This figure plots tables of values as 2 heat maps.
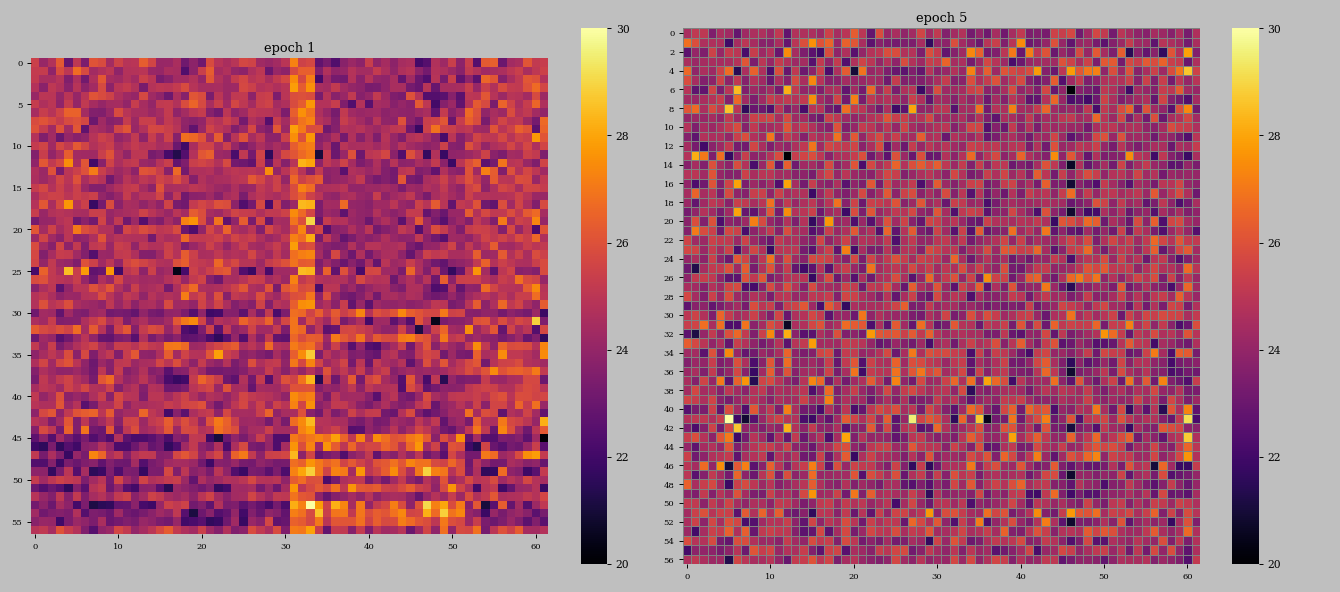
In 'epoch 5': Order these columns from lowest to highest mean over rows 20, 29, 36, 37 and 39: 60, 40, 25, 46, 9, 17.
60, 46, 40, 9, 25, 17
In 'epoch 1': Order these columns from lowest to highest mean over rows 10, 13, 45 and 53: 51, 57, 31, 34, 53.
57, 53, 51, 34, 31
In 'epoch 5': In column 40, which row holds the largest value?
1
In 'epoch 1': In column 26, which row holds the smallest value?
25
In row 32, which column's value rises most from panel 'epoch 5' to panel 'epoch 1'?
1
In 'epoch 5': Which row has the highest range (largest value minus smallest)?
41
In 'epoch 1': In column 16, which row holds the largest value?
34
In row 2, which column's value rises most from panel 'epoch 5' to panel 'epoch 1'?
31
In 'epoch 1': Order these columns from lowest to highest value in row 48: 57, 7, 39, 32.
7, 57, 39, 32
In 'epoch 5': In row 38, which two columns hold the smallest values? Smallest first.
34, 15
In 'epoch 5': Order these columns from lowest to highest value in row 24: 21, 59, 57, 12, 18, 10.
59, 21, 18, 57, 12, 10
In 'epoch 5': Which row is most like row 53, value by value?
25
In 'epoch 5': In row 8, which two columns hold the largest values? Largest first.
5, 27
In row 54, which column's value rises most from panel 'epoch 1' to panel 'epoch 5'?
19
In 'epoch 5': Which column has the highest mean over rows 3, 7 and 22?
57
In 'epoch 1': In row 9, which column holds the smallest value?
49
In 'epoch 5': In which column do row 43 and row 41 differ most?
27
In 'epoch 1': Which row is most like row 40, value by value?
3
